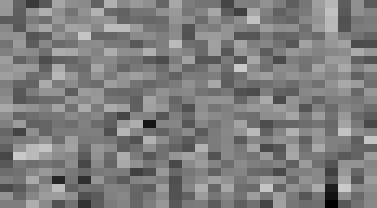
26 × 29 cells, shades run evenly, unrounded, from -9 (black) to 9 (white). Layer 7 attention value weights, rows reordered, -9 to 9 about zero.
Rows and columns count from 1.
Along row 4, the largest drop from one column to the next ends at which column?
27
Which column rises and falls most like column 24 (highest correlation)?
15
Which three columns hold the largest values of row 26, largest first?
3, 22, 13
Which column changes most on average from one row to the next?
5
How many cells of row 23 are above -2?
23
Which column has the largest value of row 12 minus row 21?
7
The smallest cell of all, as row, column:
26, 26
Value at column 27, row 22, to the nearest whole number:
2
